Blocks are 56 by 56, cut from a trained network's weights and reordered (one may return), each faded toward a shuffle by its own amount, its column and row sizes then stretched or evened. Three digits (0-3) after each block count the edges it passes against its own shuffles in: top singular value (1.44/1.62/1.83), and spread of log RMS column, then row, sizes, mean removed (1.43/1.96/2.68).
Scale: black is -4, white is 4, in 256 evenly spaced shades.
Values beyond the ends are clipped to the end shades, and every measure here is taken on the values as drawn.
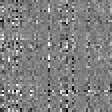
3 3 2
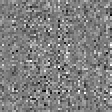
0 3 1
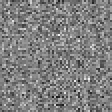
2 1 1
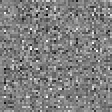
1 2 2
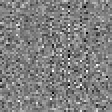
2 2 0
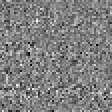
2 1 2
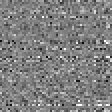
2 1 3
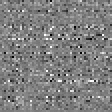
0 1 3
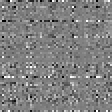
2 2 3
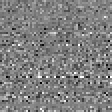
0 0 3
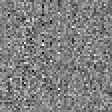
0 2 0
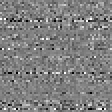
0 0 3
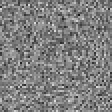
1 0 0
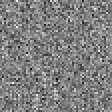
1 1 0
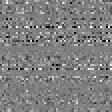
2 1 3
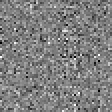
1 2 1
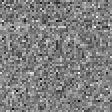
0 0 1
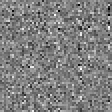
1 2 1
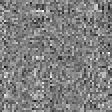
2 2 1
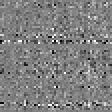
1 2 3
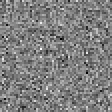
0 1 0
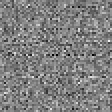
2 0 2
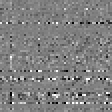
1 1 3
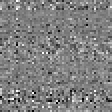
1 2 3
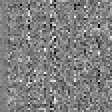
1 3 0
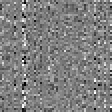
3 3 0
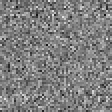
1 0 1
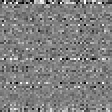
3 1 3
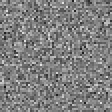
0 0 0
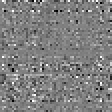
0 2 3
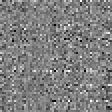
1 2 2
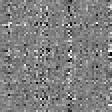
2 3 2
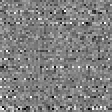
0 0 3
